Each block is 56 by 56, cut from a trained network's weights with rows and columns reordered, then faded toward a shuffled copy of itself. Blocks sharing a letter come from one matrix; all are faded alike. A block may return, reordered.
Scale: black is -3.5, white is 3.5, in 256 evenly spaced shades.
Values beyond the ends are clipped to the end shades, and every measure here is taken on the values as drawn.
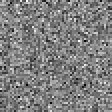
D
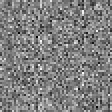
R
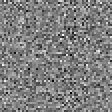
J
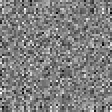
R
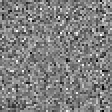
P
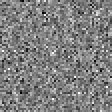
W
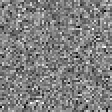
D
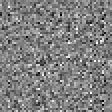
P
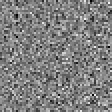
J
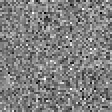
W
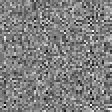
R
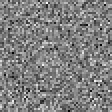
D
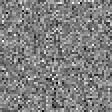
W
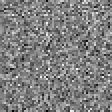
P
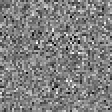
D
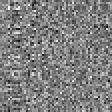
R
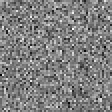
D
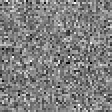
W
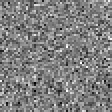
P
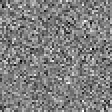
D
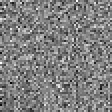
J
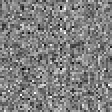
J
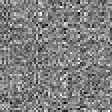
R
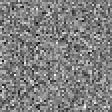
D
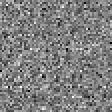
W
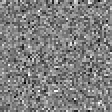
W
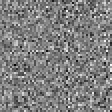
R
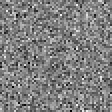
D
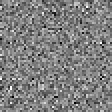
W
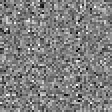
P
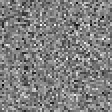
P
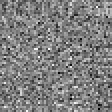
J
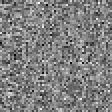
D
